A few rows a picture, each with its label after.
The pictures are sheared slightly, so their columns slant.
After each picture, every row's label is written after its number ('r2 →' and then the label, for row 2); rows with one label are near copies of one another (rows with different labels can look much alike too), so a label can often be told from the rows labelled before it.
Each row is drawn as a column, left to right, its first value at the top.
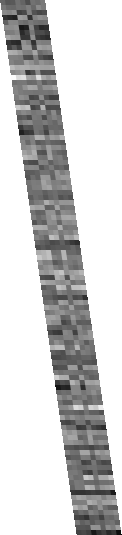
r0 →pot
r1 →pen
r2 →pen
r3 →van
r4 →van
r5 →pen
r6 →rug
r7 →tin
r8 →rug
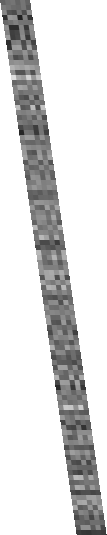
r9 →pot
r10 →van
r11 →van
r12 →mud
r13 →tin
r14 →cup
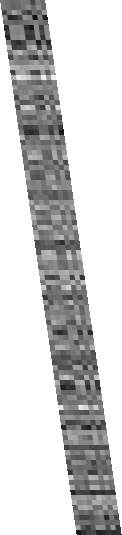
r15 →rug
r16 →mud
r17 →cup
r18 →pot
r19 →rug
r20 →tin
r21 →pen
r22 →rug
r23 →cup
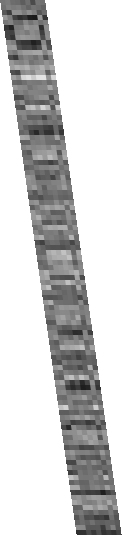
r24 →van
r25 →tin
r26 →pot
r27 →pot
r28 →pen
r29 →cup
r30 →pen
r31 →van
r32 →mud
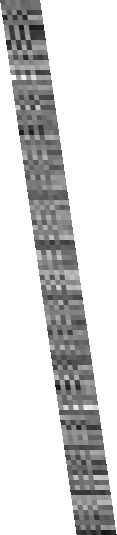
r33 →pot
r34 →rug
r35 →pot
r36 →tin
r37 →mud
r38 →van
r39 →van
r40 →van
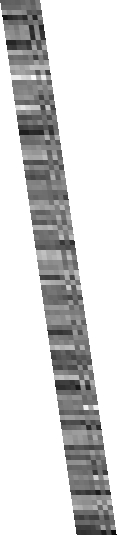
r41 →cup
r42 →cup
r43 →cup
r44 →cup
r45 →pot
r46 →rug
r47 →mud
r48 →rug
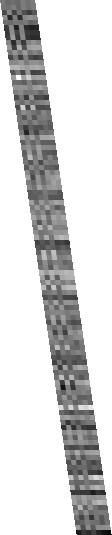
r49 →rug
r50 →pot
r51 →tin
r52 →pen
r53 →rug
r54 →van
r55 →rug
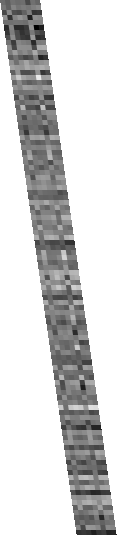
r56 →van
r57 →cup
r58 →van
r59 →van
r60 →rug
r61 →pen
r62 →tin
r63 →tin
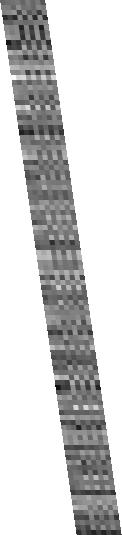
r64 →pot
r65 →pot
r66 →cup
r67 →tin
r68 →cup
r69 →rug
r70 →mud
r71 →tin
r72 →pen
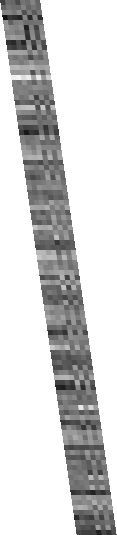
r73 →pen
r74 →pot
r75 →mud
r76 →pen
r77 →rug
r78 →mud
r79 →rug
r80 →mud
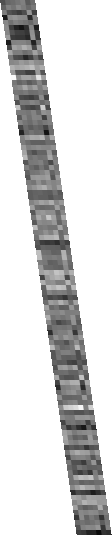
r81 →pen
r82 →tin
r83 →van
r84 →tin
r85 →rug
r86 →cup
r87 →tin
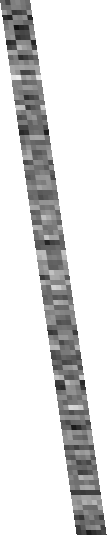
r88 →cup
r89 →pen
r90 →tin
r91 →tin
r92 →van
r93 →cup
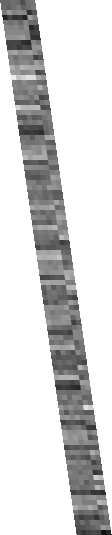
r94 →mud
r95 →cup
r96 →mud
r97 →pot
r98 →pen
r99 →van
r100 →rug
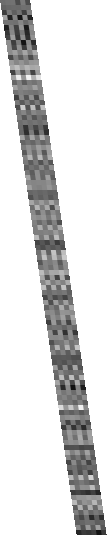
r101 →van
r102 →mud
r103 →rug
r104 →pen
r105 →van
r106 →pen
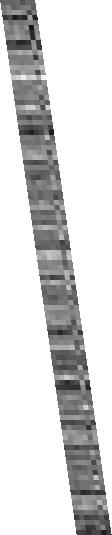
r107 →pen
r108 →pot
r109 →cup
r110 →cup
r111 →pen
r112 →van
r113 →mud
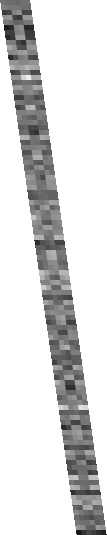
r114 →tin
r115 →van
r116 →pot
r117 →pot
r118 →van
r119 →van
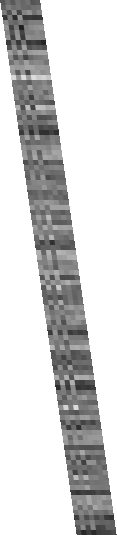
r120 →pen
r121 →rug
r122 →cup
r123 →tin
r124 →cup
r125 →cup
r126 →pen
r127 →pen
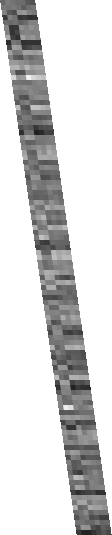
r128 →pot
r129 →rug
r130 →rug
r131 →pot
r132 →cup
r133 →pen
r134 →pen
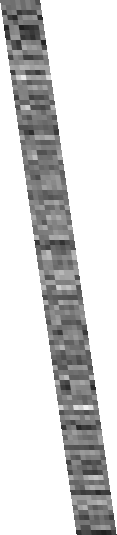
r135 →tin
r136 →mud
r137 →pot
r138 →tin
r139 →van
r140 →rug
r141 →van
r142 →pen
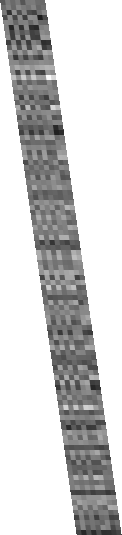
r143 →pen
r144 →tin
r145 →cup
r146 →tin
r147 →pen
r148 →van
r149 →tin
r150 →mud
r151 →pot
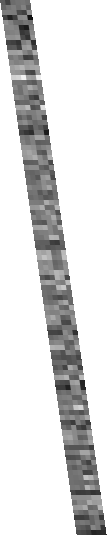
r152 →pen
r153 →pen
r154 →pot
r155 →van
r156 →tin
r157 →cup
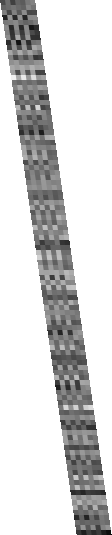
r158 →pen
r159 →van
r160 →pen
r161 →van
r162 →cup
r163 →tin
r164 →rug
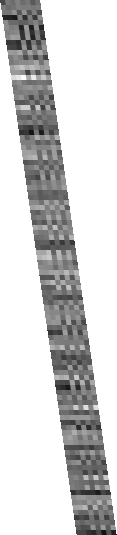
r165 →pen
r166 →mud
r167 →pot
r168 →rug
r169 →pot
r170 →rug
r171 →pen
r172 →van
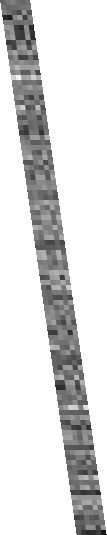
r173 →pen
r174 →mud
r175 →rug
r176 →van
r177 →cup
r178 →rug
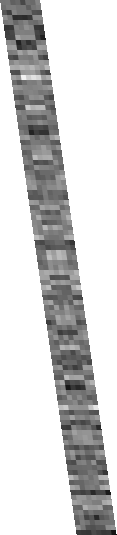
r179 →van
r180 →tin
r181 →pot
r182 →mud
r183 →pen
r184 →mud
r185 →van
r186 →rug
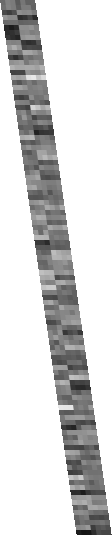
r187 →van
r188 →tin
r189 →rug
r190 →cup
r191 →pot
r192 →pot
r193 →mud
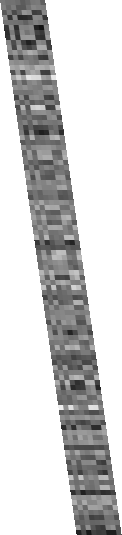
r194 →rug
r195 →mud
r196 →rug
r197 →mud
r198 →cup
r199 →cup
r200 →tin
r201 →tin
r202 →pot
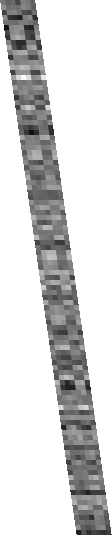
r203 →tin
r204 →pot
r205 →pot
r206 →pen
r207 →tin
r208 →tin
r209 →mud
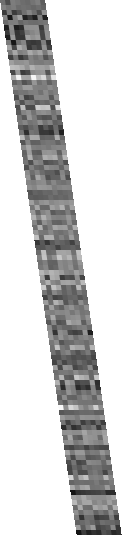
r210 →rug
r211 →pen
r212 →tin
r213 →van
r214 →mud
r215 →cup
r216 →mud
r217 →rug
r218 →cup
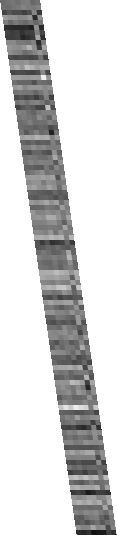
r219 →van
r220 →van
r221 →van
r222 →rug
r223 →tin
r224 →van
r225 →pot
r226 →tin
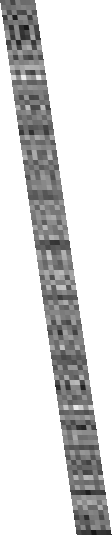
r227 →pot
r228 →van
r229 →pen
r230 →rug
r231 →tin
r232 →pot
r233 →rug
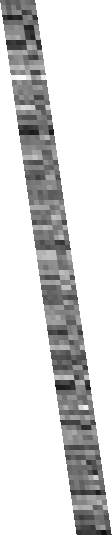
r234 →pot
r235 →mud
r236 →pot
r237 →cup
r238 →tin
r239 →rug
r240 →pot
